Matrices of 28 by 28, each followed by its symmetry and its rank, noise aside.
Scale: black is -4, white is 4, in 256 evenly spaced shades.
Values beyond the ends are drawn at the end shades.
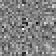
no symmetry, rank five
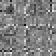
symmetric, rank four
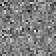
no symmetry, rank six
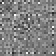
symmetric, rank five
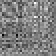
antisymmetric, rank four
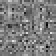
no symmetry, rank five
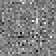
antisymmetric, rank six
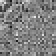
symmetric, rank four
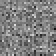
no symmetry, rank six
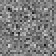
symmetric, rank six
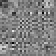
symmetric, rank four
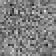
no symmetry, rank six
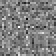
antisymmetric, rank six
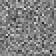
no symmetry, rank six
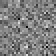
symmetric, rank four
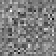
symmetric, rank five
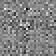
no symmetry, rank six
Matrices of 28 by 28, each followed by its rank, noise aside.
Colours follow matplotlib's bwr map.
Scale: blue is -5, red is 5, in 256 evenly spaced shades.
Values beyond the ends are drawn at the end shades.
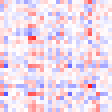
four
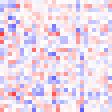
six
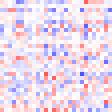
four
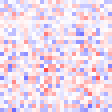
six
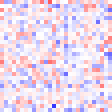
eight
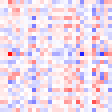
three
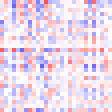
three
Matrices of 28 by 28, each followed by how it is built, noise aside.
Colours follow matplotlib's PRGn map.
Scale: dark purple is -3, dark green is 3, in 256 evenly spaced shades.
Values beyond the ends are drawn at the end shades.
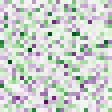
repeating columns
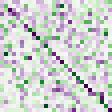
diagonal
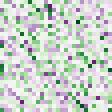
Toeplitz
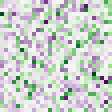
Hankel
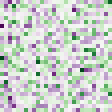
blocks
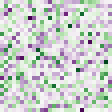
Hankel
